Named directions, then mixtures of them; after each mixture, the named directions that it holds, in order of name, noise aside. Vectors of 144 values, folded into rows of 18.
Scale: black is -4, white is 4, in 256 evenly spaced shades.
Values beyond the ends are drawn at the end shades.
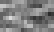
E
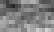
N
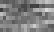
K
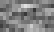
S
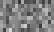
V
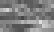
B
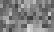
N, S, V.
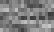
B, E.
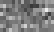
E, K, V.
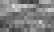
B, N, S.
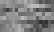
B, K.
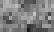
N, S, V.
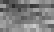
K, N.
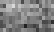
K, N, V.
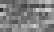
K.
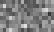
E, K, V.
